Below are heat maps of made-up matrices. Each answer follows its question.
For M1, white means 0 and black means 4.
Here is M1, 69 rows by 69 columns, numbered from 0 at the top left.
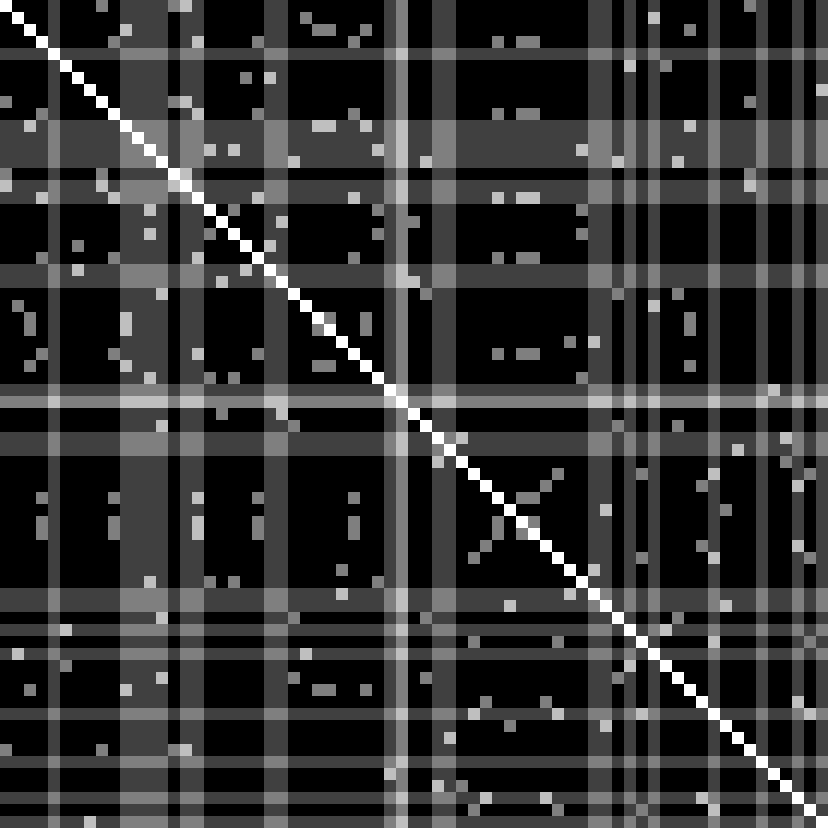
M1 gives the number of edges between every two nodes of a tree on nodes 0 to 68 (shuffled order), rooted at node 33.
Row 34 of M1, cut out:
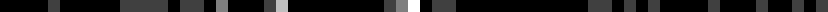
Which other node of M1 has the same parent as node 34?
18
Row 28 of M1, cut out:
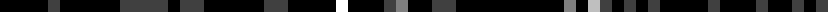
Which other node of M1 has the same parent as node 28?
47
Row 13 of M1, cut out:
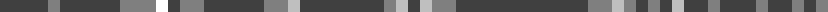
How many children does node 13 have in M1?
4
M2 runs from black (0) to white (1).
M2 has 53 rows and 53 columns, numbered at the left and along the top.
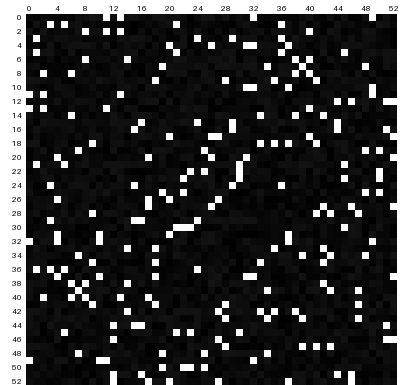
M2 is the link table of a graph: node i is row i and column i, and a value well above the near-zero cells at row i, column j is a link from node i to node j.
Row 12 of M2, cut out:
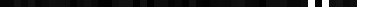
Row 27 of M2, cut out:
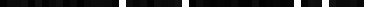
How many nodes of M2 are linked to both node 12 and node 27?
2
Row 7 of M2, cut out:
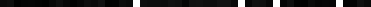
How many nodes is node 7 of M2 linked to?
4
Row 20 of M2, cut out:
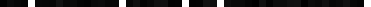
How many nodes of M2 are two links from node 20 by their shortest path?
7
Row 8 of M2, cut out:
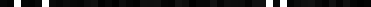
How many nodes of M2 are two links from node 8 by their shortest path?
5
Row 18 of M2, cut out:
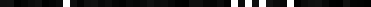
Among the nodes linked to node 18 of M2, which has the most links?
node 37
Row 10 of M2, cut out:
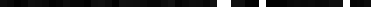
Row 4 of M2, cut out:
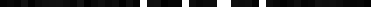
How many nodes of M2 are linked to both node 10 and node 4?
3
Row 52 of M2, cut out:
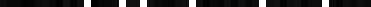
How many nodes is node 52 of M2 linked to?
6
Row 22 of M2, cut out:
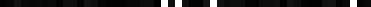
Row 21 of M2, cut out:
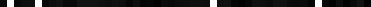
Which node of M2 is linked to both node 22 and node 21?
node 30
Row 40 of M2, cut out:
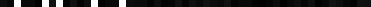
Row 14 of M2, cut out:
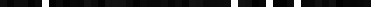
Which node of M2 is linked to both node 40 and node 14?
node 6
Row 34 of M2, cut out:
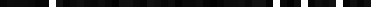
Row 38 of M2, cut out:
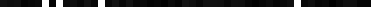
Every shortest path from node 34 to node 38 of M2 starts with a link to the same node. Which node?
node 43
